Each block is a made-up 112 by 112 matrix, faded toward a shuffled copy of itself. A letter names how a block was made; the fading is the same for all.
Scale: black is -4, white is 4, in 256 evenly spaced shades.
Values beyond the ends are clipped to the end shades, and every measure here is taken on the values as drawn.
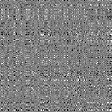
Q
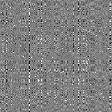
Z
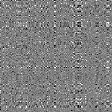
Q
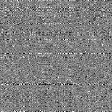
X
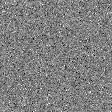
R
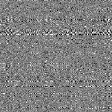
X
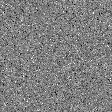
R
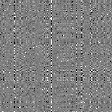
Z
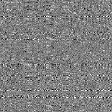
X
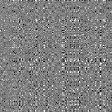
Q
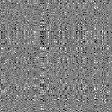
Q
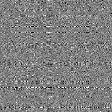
X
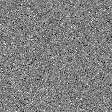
R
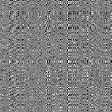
Z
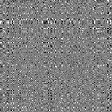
Q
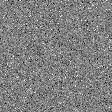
R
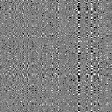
Z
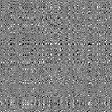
Q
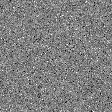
R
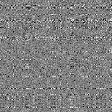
X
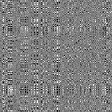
Z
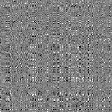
Q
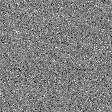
R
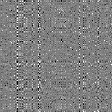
Z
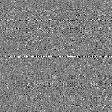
X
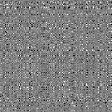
Q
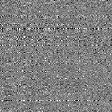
X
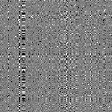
Z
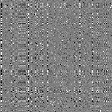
Z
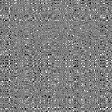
Q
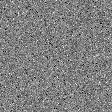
R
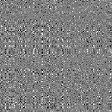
Q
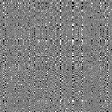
Z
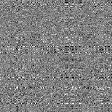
X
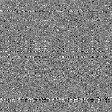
X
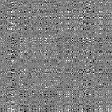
Q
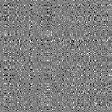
Q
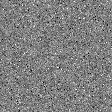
R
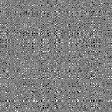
Q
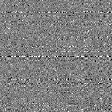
X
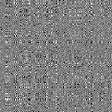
Q
